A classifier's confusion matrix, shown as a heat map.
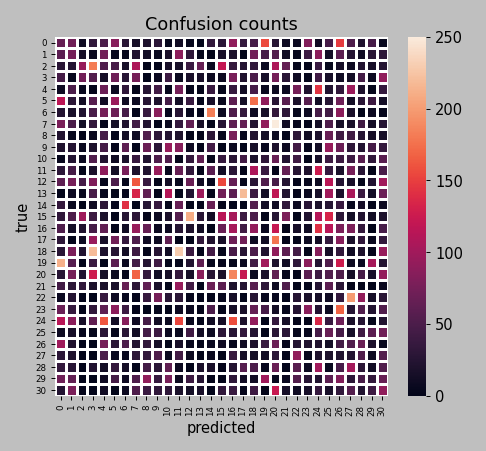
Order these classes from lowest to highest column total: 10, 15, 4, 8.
10, 15, 8, 4
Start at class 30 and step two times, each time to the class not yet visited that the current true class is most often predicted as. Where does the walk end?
16
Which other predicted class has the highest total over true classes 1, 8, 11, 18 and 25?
24
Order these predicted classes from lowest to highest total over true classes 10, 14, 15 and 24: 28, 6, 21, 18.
28, 21, 18, 6
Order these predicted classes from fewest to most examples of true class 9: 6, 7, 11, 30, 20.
7, 20, 30, 6, 11
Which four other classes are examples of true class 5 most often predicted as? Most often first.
18, 0, 19, 26
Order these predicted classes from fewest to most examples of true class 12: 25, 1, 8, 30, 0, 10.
10, 8, 0, 1, 30, 25
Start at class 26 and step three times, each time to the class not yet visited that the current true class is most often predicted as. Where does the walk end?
29
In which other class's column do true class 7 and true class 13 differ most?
17
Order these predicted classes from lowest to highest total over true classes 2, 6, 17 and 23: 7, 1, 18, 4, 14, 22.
22, 1, 18, 7, 4, 14
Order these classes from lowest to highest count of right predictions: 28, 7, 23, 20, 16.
28, 7, 20, 23, 16
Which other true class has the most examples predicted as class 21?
15
